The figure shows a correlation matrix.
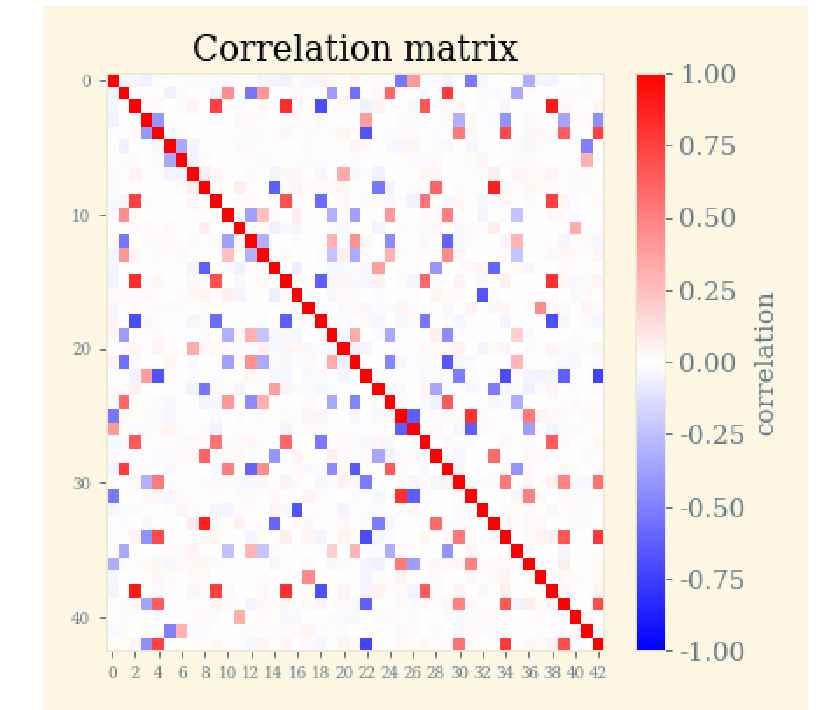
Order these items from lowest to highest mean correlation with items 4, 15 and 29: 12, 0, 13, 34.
12, 0, 13, 34
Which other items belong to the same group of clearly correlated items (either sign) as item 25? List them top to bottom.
0, 26, 31, 36
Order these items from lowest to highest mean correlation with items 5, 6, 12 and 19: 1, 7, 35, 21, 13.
1, 13, 7, 35, 21
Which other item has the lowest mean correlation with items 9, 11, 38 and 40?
18
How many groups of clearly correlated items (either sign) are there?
10
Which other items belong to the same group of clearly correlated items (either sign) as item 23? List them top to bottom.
8, 14, 28, 33
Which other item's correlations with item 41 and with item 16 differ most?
32
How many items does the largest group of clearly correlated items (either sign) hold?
9
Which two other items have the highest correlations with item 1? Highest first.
29, 24
